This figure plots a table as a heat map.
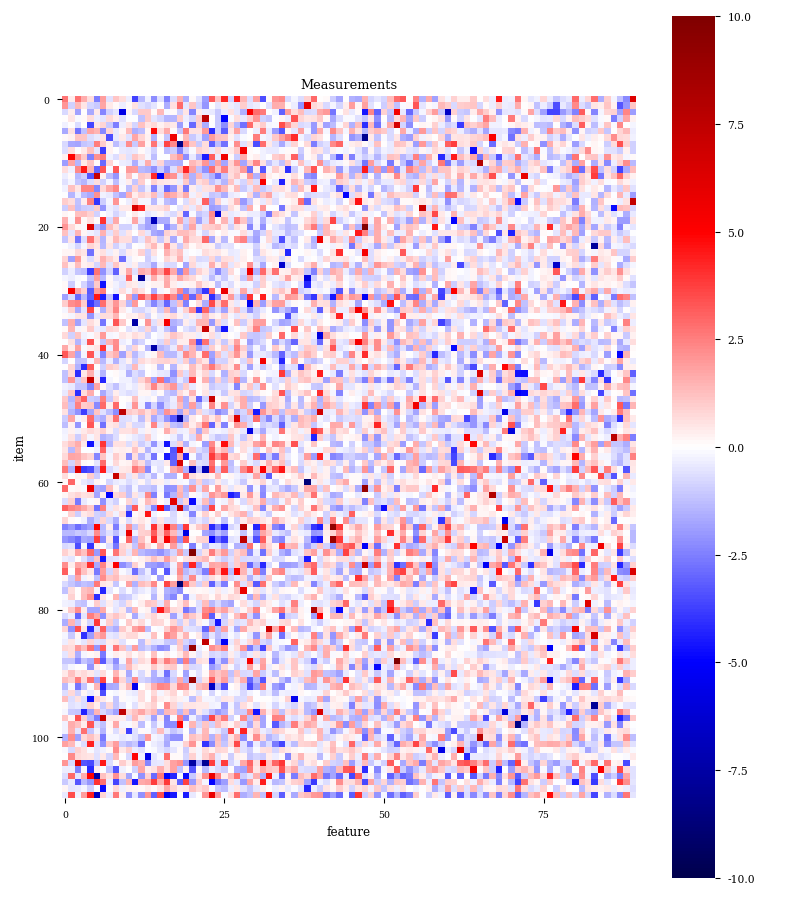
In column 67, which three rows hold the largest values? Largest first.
62, 6, 12
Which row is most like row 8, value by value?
77
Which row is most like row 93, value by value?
87
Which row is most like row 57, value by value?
55
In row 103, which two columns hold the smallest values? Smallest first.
13, 63
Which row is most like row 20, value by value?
61
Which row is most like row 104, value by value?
58
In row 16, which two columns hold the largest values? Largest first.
89, 46
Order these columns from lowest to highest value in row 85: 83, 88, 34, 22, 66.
83, 34, 88, 66, 22
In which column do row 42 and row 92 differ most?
23
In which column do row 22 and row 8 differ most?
40
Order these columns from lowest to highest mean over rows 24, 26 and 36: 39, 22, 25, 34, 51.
34, 25, 51, 39, 22
